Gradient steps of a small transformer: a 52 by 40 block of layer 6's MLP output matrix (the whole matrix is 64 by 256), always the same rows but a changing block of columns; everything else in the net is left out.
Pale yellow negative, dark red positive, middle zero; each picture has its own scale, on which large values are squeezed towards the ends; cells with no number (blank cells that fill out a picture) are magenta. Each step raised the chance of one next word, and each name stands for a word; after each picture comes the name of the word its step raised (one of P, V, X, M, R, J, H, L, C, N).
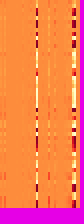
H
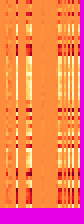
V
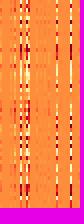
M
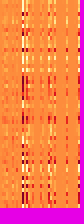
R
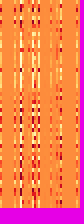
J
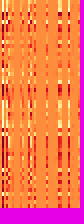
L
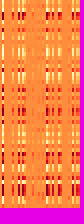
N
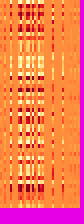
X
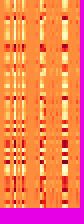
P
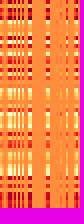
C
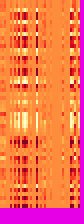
L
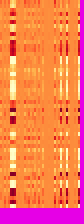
V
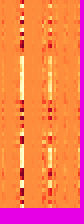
V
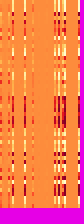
N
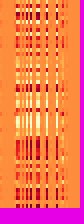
L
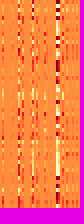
C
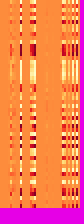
M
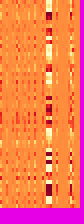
N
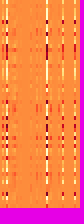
M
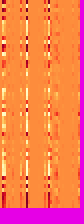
C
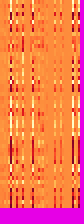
L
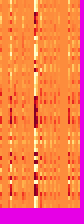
N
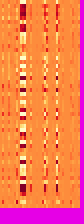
X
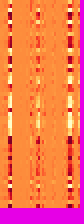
L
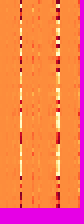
C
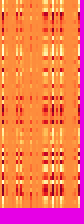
N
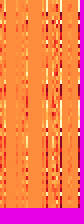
L
